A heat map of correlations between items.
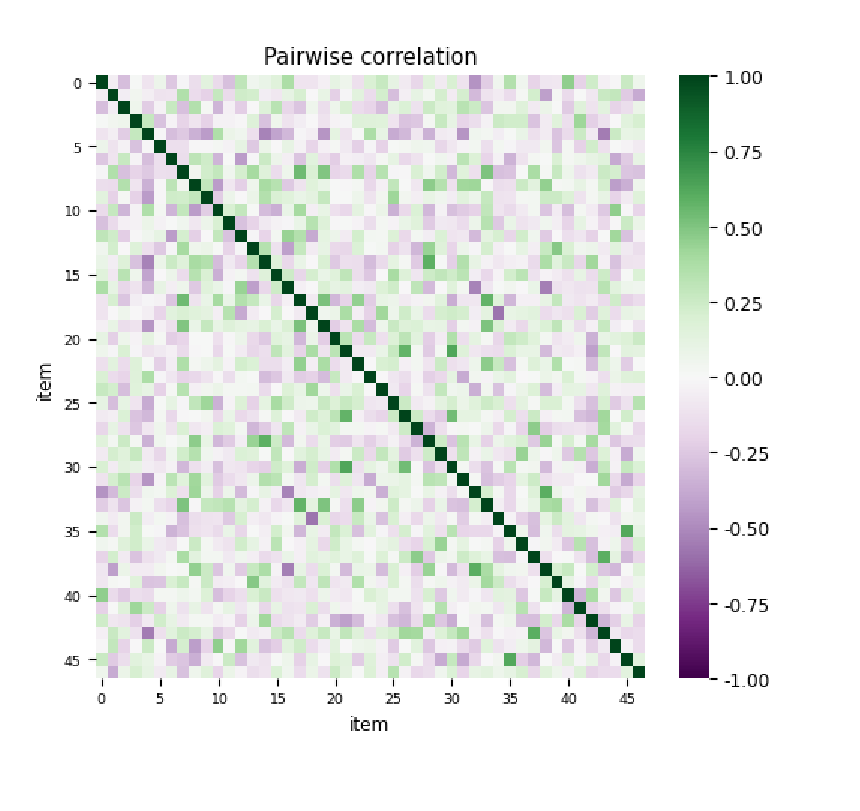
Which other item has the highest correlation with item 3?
41
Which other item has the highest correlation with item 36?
29
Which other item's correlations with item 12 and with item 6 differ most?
44
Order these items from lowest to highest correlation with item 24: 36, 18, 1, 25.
25, 36, 1, 18
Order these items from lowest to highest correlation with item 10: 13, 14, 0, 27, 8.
8, 14, 0, 13, 27
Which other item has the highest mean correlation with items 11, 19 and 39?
33
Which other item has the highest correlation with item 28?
14
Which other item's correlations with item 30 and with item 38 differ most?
21
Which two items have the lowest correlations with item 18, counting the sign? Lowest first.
34, 12
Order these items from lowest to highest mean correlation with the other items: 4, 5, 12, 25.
4, 5, 12, 25
